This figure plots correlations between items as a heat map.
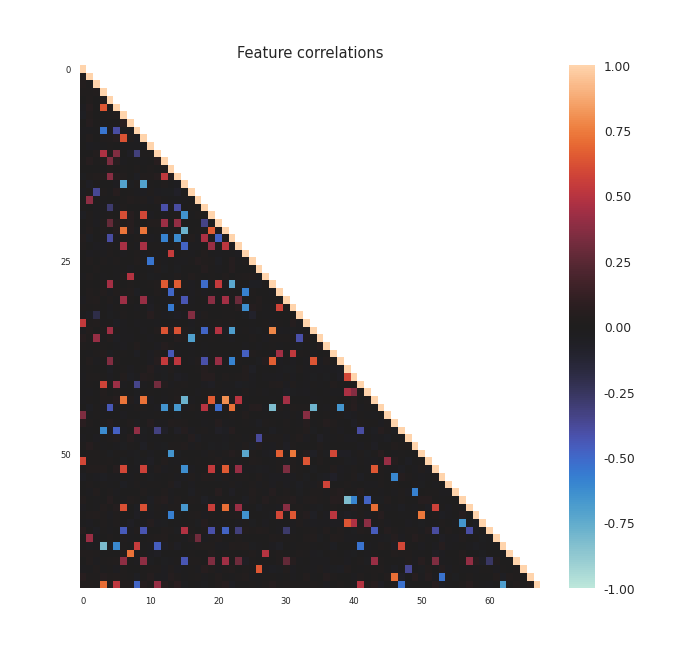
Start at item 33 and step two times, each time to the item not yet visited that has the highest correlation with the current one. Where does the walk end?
0
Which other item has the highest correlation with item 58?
50
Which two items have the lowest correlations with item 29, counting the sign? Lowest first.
24, 13
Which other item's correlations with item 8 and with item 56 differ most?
39
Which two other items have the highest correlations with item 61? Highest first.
1, 17
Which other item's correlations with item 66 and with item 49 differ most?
46
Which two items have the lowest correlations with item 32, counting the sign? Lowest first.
35, 2
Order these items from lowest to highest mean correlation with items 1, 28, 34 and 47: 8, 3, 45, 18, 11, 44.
44, 18, 3, 11, 45, 8
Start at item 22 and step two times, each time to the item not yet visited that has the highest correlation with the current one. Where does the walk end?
18
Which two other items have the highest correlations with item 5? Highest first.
3, 67
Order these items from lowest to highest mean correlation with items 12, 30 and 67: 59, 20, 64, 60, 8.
8, 60, 59, 64, 20
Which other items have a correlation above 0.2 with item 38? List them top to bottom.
4, 12, 14, 20, 28, 34
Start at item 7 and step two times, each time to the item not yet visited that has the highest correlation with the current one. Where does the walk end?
27
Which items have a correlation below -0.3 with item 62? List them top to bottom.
3, 5, 11, 41, 67
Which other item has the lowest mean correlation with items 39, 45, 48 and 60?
56
